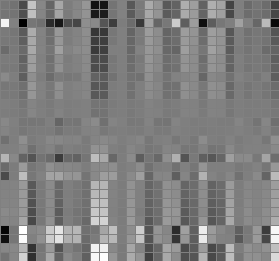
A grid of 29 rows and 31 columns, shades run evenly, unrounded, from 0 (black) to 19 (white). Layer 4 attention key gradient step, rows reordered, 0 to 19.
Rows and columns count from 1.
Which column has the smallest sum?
1
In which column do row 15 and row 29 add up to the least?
4
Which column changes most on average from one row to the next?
7
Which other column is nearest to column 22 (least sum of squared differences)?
10
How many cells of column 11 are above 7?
20
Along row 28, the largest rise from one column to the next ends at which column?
11
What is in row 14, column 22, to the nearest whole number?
9
